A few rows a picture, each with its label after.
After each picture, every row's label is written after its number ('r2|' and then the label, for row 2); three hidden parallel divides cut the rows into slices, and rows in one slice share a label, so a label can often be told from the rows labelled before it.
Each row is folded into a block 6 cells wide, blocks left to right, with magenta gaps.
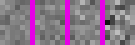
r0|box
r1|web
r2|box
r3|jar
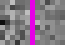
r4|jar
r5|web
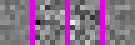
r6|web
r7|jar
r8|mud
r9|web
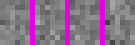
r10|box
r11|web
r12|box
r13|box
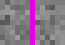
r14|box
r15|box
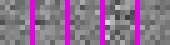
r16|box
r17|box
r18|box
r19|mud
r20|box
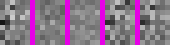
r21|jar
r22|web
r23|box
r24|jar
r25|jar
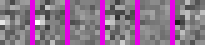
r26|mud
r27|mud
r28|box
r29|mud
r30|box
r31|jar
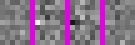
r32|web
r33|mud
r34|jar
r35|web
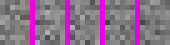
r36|web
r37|box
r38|box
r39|box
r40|box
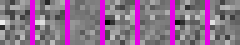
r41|mud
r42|mud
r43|web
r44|jar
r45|box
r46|jar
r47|mud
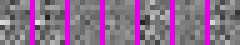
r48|mud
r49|mud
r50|web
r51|web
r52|jar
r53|web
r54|mud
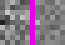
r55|jar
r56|web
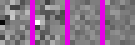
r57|jar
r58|mud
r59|web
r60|box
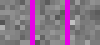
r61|box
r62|web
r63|web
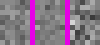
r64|box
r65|box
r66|mud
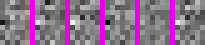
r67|jar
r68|mud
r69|mud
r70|jar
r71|web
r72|mud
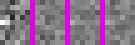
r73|mud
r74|web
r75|web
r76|web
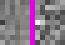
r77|box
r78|mud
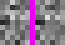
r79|jar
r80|jar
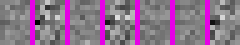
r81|box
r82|jar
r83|web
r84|jar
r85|box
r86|box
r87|jar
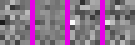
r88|jar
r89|box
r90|mud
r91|mud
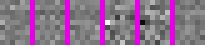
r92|web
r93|web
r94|web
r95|mud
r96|jar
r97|box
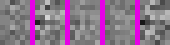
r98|web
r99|jar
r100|box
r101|box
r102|jar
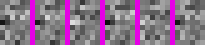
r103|jar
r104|jar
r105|mud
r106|jar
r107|mud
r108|jar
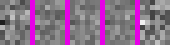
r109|jar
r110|web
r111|box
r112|box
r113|mud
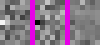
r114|mud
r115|jar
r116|box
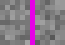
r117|box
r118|web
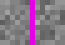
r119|box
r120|web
